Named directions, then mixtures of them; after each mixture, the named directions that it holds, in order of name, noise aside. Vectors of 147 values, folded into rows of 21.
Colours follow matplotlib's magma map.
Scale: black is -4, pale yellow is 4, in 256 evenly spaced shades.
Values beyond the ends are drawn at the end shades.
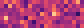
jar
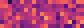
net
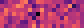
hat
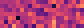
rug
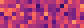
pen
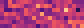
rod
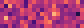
jar.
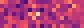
hat.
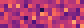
jar, pen, rod.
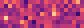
jar.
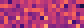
net, pen, rug.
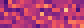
rod.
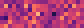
hat, jar.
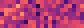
hat, pen.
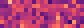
net.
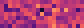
jar, rod, rug.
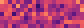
jar, net, pen.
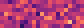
hat, net, rod.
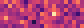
jar.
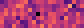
hat, rug.
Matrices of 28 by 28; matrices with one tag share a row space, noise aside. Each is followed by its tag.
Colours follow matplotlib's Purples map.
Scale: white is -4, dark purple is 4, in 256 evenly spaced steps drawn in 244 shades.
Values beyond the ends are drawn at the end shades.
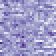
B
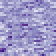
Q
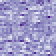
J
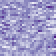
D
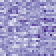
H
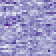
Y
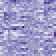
B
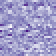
J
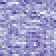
H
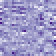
B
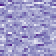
Q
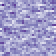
D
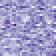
D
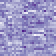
Q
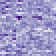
Y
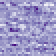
H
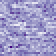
H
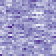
Q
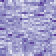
Q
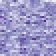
H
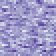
D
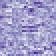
Q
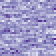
D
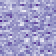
J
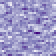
Q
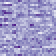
Y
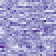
H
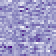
J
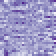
B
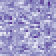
J
